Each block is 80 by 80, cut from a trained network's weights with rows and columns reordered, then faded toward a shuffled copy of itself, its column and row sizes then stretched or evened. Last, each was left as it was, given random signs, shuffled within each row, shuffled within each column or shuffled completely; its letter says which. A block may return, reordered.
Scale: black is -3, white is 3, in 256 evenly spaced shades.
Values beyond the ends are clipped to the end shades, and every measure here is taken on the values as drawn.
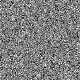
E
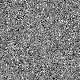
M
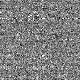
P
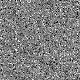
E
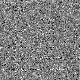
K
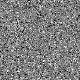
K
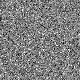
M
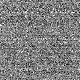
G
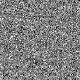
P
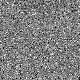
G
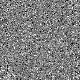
E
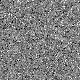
M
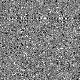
P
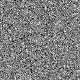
M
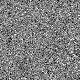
M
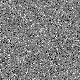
E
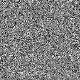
K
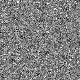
E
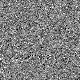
G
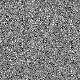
K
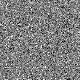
K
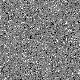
E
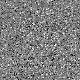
K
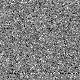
G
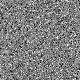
M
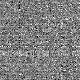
P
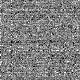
P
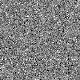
K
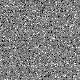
G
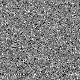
G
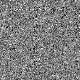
K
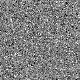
E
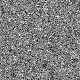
M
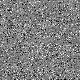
G
